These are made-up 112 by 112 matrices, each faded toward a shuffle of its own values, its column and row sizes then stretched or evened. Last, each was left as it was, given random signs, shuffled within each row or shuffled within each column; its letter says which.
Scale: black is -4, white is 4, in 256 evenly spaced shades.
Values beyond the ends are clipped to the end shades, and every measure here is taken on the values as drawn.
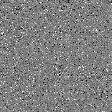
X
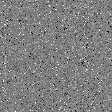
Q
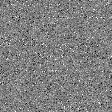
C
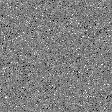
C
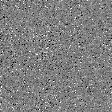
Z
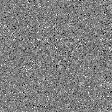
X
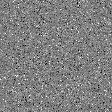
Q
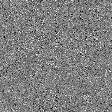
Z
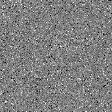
X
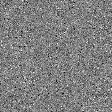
Q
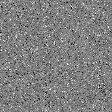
Q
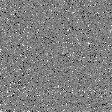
Z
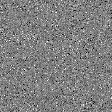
X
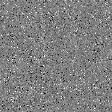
Z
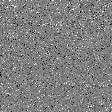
C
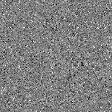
X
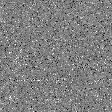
C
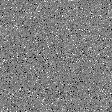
C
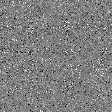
Z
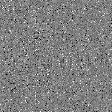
X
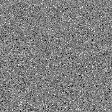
Z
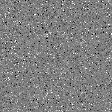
Z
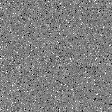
X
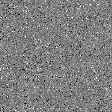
Z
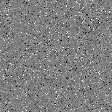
Q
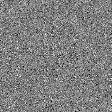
Z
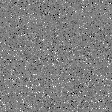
C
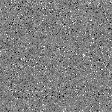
Z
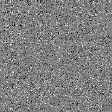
X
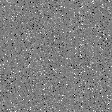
Q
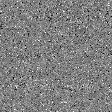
C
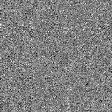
X
